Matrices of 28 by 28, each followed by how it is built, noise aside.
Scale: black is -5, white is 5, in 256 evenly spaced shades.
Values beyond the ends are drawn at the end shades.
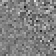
upper triangular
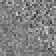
upper triangular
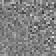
upper triangular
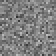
noise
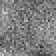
smooth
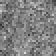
smooth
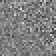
upper triangular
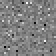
sparse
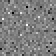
sparse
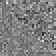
upper triangular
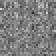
blocks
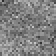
smooth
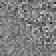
upper triangular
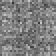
blocks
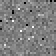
sparse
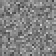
noise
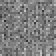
blocks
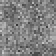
smooth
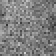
smooth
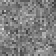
smooth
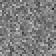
noise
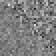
upper triangular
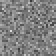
noise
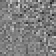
upper triangular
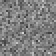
noise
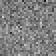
noise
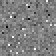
sparse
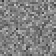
noise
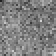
smooth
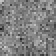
smooth
